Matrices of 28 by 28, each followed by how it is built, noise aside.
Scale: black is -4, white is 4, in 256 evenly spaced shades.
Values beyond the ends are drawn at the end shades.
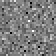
sparse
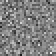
noise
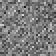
Hankel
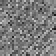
Hankel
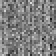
blocks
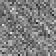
Toeplitz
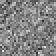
Hankel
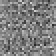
blocks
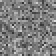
blocks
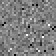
sparse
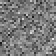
Hankel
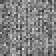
blocks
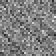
Toeplitz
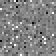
sparse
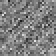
Hankel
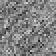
Hankel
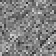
Hankel
